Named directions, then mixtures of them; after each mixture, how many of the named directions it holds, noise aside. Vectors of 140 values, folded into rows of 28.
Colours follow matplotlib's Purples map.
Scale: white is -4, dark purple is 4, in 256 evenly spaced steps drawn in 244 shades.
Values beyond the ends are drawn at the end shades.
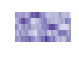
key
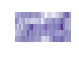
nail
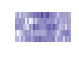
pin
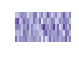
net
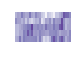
one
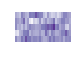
four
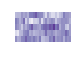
four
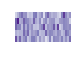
one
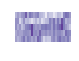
one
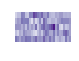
three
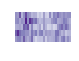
one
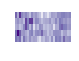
one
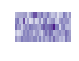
four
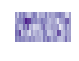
four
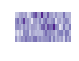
three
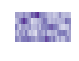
one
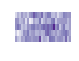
three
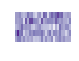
four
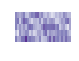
three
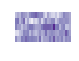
four
